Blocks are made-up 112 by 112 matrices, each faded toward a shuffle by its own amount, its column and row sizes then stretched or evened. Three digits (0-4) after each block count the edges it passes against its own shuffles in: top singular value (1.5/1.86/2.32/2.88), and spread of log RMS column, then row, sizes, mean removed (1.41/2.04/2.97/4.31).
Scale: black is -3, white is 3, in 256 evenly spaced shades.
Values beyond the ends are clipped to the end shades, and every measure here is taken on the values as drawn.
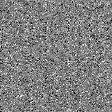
1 1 1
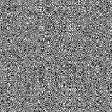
3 2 0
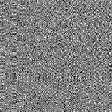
4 1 0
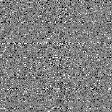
2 1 3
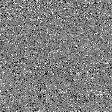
1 0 2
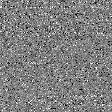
1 0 2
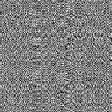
4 1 1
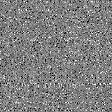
2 0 2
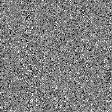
0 2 1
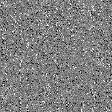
1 2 0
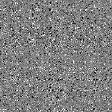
1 2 2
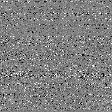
0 0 3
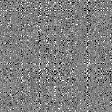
3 3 2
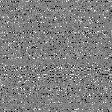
2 0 3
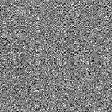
3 1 1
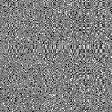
4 2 0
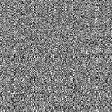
3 2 1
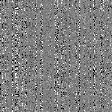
2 4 1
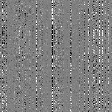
4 4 1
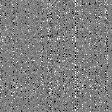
1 3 1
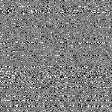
2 0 4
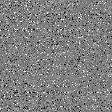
1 1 2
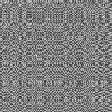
4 1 2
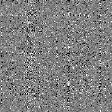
2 3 2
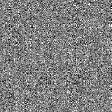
2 2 1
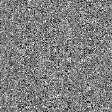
1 2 0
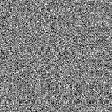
3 0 0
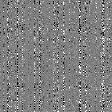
2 4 2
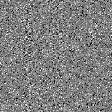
2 1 0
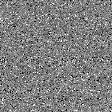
0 0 2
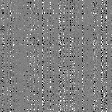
3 4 2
